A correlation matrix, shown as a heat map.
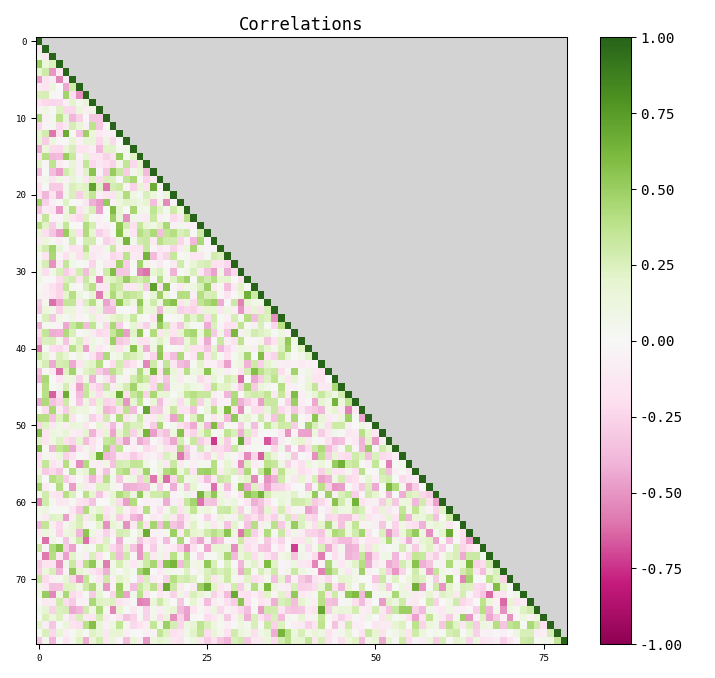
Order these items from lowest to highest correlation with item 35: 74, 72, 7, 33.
33, 72, 7, 74
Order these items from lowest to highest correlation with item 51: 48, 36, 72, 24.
36, 72, 24, 48
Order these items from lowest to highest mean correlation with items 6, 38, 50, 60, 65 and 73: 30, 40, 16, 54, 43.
16, 43, 54, 30, 40
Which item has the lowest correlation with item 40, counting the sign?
0
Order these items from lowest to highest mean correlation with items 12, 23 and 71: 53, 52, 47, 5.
52, 5, 53, 47
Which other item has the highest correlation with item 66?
3
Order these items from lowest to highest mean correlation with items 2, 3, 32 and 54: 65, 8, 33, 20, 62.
33, 20, 65, 8, 62
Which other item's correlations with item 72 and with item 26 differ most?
13
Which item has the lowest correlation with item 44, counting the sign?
30
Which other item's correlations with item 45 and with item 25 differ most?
71
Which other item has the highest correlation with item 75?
63
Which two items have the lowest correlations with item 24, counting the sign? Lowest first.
60, 65
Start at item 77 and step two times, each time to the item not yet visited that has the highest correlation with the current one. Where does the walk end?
18
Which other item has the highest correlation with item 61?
64
